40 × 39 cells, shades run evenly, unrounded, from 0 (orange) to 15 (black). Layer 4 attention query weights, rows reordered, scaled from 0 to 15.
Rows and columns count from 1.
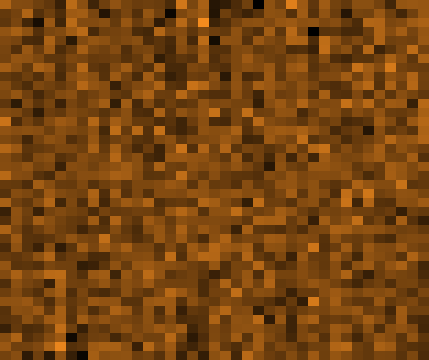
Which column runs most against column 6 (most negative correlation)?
19
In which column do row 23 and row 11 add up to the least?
14
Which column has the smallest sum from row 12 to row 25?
11
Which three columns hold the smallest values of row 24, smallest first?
22, 17, 26
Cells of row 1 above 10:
8
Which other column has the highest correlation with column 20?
16
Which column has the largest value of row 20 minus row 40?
23
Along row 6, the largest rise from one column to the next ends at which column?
35
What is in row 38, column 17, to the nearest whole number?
8
